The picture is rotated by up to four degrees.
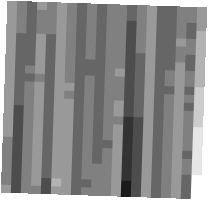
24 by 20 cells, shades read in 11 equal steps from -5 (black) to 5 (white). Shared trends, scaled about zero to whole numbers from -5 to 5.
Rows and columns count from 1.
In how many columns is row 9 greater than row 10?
3
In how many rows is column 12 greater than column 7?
1
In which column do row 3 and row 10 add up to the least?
13
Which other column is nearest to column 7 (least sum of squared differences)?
12
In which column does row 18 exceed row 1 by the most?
20
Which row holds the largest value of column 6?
23
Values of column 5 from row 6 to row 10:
-1 -1 -1 -1 -1
